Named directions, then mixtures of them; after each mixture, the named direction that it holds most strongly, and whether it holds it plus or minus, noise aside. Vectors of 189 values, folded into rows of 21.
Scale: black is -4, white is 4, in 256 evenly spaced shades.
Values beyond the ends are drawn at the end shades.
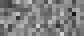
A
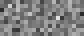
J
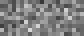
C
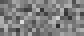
C, minus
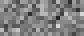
J, minus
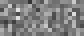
A, minus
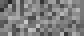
J, plus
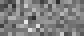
C, plus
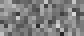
A, minus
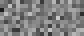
J, plus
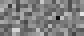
J, minus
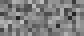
C, minus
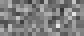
A, minus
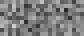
C, minus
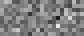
J, minus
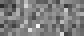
C, plus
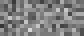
C, plus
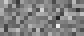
J, minus
